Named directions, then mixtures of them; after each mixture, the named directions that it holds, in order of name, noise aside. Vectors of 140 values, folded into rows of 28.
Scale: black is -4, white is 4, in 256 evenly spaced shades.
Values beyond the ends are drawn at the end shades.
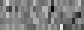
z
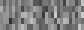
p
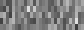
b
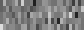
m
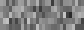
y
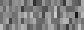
m, p.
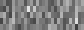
b.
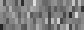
m.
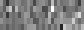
z.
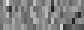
z.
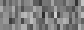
p.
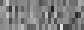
p, z.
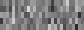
b, z.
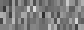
b, p.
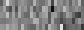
z.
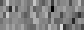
z.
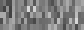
b.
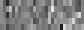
z.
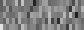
m.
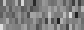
m.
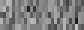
b.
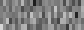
m, p.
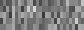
b, p.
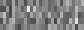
b.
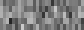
p, y.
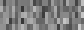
p.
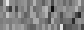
z.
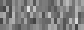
b.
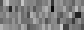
m, z.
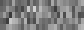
b, y.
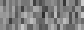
p.
